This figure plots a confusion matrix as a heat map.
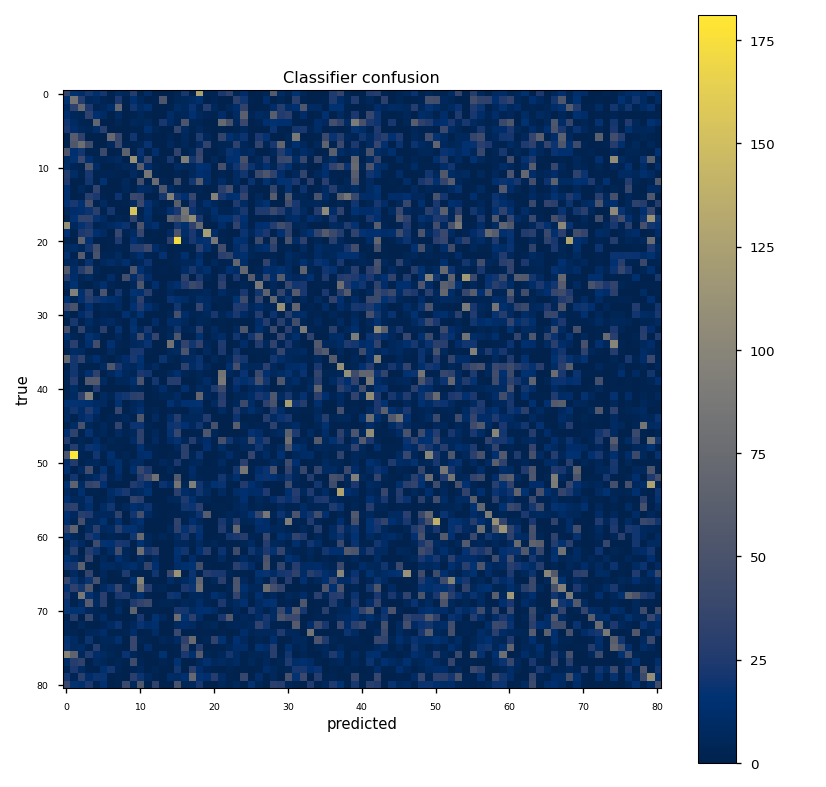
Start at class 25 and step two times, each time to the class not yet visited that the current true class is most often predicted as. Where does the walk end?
37
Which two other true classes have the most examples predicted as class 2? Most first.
68, 7
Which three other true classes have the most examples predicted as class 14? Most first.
34, 17, 65
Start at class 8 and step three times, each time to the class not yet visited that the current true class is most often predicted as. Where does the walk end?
30
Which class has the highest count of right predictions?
19
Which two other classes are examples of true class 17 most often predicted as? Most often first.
79, 16
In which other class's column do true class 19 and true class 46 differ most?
41
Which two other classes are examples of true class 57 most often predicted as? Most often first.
27, 49
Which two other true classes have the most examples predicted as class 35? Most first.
16, 7
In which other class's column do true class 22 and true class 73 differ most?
33
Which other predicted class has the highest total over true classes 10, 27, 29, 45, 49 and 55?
1
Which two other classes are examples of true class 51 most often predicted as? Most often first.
24, 69
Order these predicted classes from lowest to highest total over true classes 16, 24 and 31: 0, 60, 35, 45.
45, 0, 60, 35
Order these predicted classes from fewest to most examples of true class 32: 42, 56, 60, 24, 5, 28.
56, 60, 5, 28, 24, 42
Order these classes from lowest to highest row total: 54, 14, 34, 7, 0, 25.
0, 54, 34, 7, 14, 25
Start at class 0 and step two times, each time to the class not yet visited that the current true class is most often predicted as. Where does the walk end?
67
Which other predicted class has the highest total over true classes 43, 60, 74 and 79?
17
